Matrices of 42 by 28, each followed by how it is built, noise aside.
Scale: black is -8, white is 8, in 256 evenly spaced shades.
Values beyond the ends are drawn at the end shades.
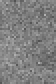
smooth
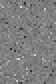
sparse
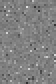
sparse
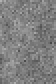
smooth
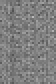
repeating rows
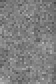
smooth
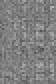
blocks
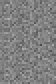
repeating rows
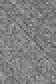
Toeplitz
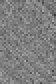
Toeplitz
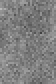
smooth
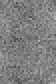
smooth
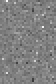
sparse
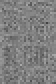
blocks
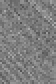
Toeplitz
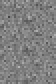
repeating rows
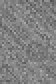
Toeplitz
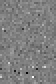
sparse
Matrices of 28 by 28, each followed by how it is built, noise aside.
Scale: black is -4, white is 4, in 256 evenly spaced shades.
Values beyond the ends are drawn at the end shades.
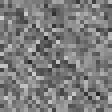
Toeplitz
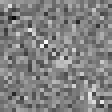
banded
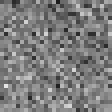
Toeplitz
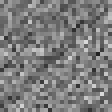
Hankel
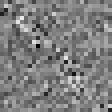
banded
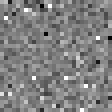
sparse
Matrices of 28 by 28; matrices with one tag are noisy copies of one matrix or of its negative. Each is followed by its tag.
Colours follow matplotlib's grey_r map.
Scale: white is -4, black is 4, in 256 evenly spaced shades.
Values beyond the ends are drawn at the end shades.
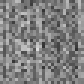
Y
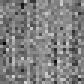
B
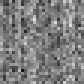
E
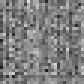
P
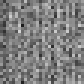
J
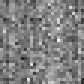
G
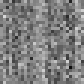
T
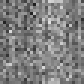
G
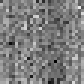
G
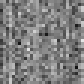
P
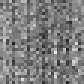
B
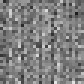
J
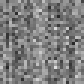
T
